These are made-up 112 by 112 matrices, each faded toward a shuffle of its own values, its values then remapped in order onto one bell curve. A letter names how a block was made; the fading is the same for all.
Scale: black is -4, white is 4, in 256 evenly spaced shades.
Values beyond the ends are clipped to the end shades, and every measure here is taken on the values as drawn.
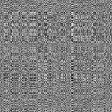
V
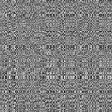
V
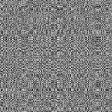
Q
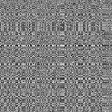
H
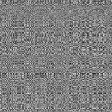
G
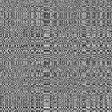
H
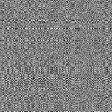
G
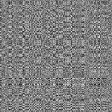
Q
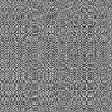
V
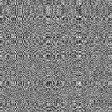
Q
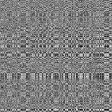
H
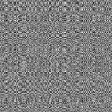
V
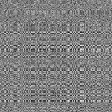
H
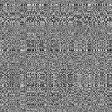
G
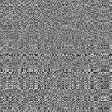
G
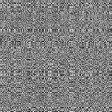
G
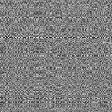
G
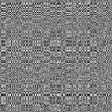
H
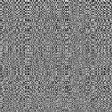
V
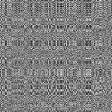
V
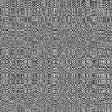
V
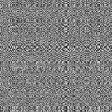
V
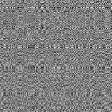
G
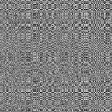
H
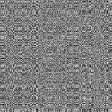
Q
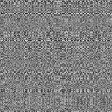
G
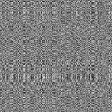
Q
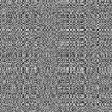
Q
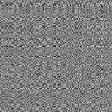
G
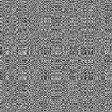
V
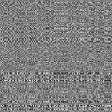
G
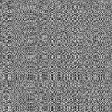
Q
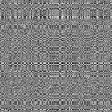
H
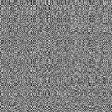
Q
